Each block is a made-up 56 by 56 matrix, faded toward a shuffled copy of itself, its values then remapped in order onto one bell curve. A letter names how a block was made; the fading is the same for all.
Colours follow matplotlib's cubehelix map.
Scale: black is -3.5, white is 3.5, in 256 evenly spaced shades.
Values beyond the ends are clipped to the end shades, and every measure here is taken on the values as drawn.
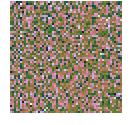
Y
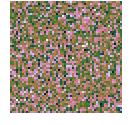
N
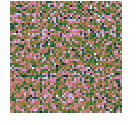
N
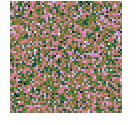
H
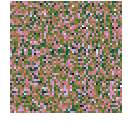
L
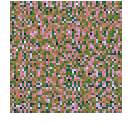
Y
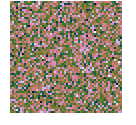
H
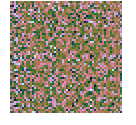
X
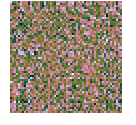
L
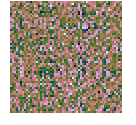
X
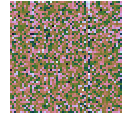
X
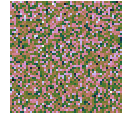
H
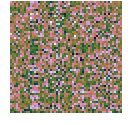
X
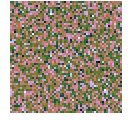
H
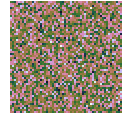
H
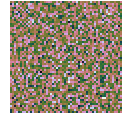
N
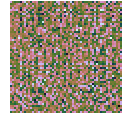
Y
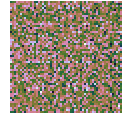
L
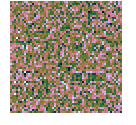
N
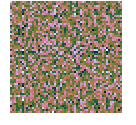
X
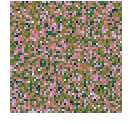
H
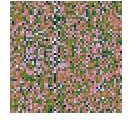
X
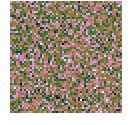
H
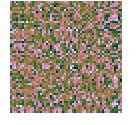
Y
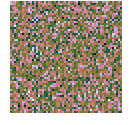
N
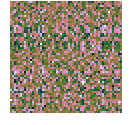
Y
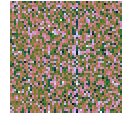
X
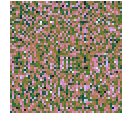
L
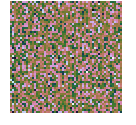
X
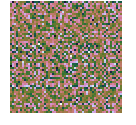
Y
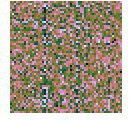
X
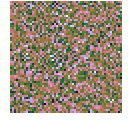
N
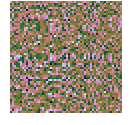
Y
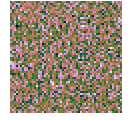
L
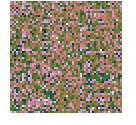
X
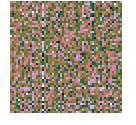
X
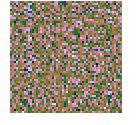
X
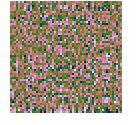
Y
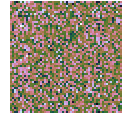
L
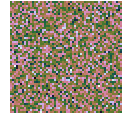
H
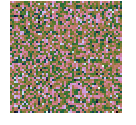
L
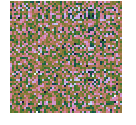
Y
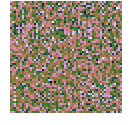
N
